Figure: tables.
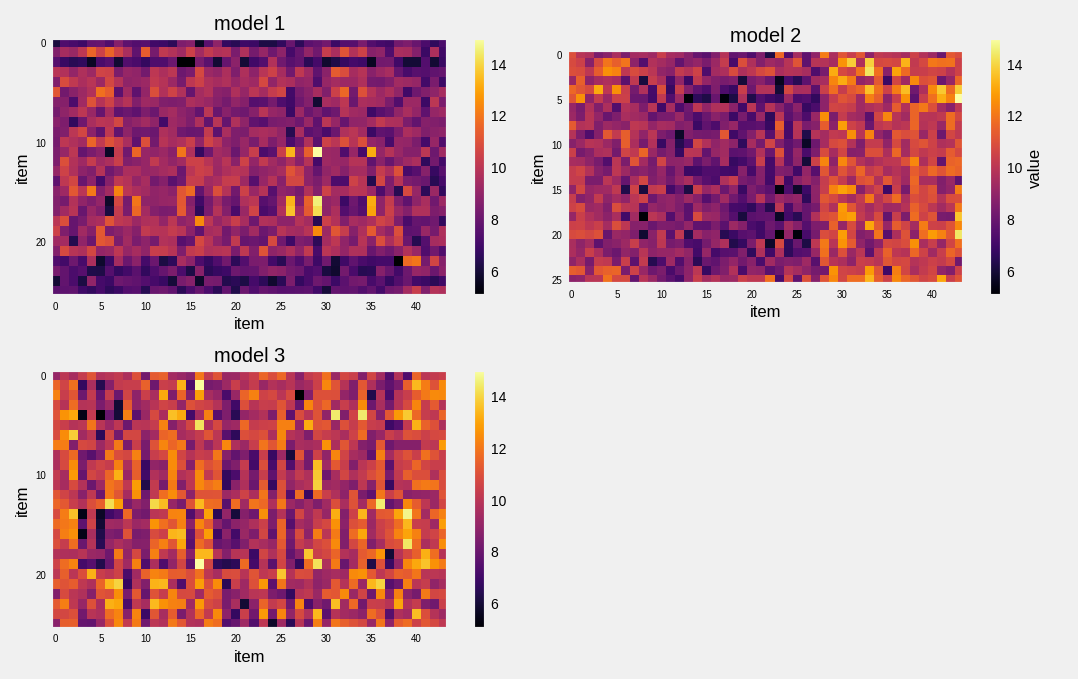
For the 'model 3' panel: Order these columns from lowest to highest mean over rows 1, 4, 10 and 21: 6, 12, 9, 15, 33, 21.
15, 21, 9, 33, 6, 12
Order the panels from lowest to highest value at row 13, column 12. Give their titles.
model 2, model 1, model 3
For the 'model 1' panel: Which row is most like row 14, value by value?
13
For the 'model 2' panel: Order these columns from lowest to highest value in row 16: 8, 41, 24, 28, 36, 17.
24, 17, 41, 8, 28, 36
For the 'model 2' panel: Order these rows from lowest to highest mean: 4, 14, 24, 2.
14, 24, 4, 2
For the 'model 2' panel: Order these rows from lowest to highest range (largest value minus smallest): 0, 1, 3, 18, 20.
0, 1, 3, 18, 20
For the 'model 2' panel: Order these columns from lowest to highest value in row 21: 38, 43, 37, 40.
40, 37, 43, 38
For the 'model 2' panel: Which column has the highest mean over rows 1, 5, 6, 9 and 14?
33
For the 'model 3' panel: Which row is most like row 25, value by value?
8
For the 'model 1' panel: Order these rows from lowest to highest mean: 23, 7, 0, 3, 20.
0, 23, 7, 20, 3
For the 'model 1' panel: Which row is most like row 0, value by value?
24
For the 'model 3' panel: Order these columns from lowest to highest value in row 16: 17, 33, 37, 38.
37, 33, 38, 17
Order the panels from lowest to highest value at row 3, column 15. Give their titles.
model 1, model 2, model 3
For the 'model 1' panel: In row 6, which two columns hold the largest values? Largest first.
4, 6
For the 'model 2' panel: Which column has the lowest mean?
26
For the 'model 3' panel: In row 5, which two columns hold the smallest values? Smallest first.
37, 38
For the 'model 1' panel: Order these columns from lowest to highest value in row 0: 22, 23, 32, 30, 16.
16, 23, 22, 32, 30
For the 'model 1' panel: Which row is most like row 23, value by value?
25
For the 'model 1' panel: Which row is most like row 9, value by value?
7
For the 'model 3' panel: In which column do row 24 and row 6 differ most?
7
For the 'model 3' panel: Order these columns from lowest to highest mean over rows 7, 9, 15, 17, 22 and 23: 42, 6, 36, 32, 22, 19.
19, 22, 42, 32, 6, 36
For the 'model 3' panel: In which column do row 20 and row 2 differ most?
27
